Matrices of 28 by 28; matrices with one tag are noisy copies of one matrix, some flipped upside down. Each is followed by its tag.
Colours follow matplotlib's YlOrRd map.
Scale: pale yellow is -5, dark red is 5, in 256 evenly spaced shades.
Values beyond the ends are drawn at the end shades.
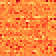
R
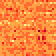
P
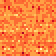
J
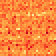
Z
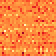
J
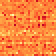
P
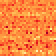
Z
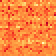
Z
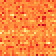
P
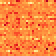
R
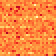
R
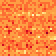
Z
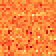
Z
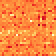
P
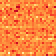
R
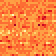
P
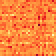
P
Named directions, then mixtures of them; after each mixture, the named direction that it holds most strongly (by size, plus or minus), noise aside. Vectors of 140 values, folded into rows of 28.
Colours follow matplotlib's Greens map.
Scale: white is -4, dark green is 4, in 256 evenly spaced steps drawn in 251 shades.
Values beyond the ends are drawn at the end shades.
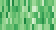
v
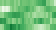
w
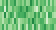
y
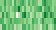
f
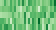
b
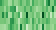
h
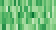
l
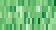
b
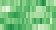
w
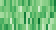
b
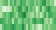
w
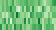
f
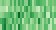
l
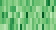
h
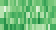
w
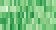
l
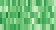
v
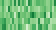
l
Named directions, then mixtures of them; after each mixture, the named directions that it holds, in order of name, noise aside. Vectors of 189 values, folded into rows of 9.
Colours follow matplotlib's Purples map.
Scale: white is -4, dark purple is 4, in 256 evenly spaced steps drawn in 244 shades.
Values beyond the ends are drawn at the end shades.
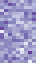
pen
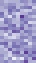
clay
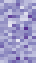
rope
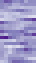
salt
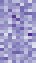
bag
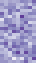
clay.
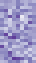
clay, rope.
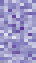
bag, clay.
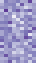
bag, pen.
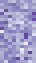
pen, rope.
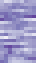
salt.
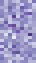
bag, clay.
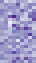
bag, rope.
